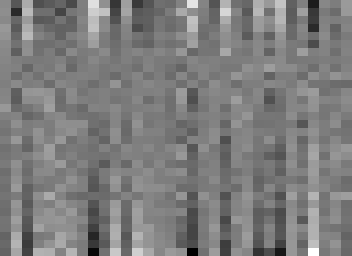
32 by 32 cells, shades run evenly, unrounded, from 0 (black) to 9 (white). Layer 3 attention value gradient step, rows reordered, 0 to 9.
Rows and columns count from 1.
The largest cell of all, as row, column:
32, 29
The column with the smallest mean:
18
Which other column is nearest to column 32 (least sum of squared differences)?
12
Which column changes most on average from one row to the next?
17
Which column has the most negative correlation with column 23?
3
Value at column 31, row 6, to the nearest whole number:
4
